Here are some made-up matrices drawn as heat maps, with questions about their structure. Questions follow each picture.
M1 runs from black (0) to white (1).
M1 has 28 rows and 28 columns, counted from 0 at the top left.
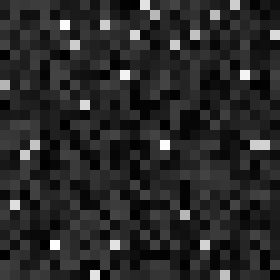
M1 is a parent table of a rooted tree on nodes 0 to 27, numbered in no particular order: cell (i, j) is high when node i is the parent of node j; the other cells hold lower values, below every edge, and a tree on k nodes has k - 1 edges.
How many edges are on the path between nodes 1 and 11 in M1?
3
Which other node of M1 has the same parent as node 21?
15
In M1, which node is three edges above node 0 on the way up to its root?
2
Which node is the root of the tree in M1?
4
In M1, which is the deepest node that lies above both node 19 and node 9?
3
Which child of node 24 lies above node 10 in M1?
20
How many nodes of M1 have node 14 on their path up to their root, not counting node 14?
9
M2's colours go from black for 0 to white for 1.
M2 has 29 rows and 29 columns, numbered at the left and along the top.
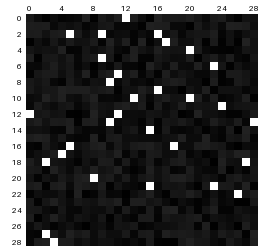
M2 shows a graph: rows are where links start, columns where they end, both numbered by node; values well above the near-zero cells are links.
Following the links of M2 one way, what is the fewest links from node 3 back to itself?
8
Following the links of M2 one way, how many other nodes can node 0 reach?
3
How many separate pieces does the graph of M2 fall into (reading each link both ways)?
8
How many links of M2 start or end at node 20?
3
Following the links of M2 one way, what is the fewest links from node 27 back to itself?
4
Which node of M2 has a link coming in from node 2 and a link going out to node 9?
node 5
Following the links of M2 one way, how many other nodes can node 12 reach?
3
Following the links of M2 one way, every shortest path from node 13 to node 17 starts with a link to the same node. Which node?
node 28
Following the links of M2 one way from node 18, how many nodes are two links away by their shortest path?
3
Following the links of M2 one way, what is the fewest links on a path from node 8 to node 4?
6
